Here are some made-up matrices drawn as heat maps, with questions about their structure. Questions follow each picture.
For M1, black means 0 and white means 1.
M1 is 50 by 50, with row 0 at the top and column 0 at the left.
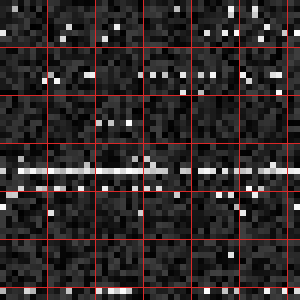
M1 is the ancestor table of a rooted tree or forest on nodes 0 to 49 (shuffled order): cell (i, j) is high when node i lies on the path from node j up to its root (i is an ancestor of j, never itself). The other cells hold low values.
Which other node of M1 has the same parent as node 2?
29
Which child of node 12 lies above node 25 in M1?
27
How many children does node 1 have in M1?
2
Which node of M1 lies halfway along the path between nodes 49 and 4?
5
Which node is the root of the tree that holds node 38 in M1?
32
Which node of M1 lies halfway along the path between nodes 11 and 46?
28
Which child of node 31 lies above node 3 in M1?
26
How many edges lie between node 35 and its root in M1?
2
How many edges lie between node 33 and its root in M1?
3
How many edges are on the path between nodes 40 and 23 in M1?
2
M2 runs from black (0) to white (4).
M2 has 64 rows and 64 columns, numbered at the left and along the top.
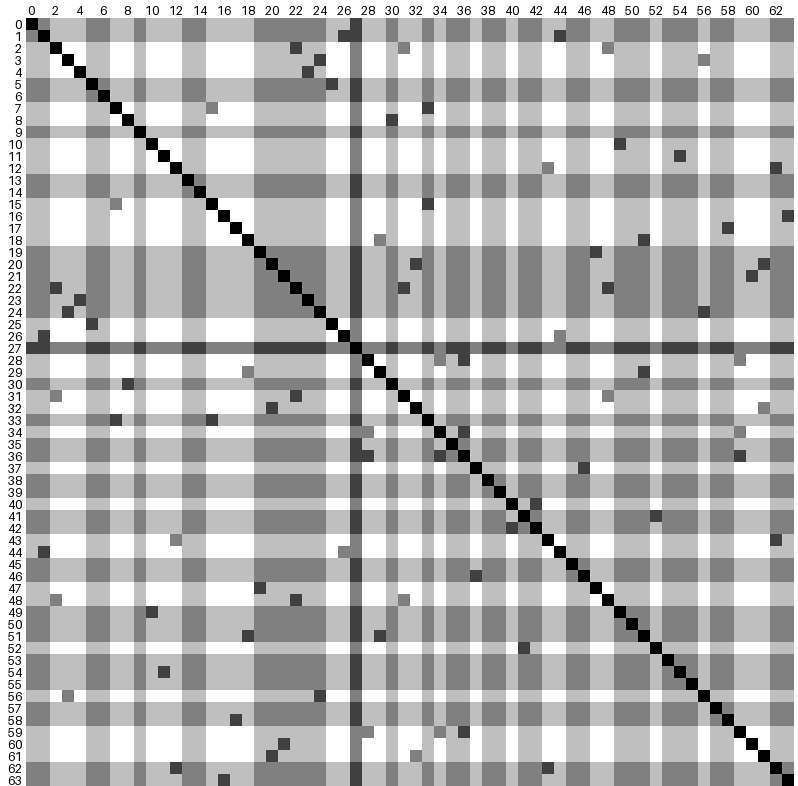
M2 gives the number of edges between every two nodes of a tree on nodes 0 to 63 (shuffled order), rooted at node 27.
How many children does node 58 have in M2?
1
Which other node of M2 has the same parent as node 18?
29
